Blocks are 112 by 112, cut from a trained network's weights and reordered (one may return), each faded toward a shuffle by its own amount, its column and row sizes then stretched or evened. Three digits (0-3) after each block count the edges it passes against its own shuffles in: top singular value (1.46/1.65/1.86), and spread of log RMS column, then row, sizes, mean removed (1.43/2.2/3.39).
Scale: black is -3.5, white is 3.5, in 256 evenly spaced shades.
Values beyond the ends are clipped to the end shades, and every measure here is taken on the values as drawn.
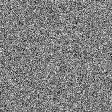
0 0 0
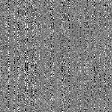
3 3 1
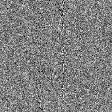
1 1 0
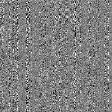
3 3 0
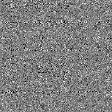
2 2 2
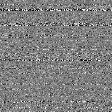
0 0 3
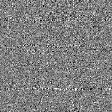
2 1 2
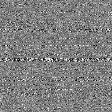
1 0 3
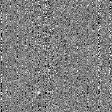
2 3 0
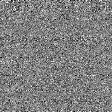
0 0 2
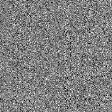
1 2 0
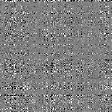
3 3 3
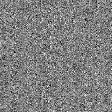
2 2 0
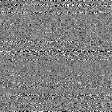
3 0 3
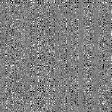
3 3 2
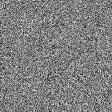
2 0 0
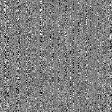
1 3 0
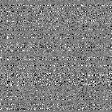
0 2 3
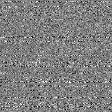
1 0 3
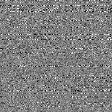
2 1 3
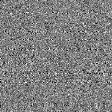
2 1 2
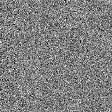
1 1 0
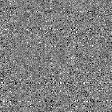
2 2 2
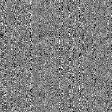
3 3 0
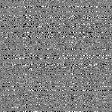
1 2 3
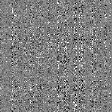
1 3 2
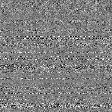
2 0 3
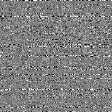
1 1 3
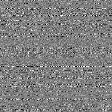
3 0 3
